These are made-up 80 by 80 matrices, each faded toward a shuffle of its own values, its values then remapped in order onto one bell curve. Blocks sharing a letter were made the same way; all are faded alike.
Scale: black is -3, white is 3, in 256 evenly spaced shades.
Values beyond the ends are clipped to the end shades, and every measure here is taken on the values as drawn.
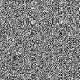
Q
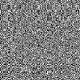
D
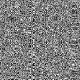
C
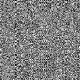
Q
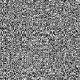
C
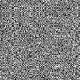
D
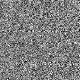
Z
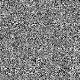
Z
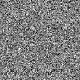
Q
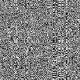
C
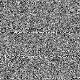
Z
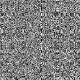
C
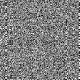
C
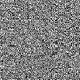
Q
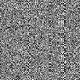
C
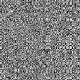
D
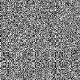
C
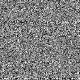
Z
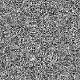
Q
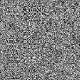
Q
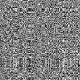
D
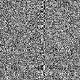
Q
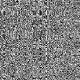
C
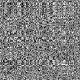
D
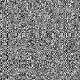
C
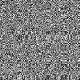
D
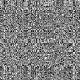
D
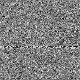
Z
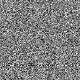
Z
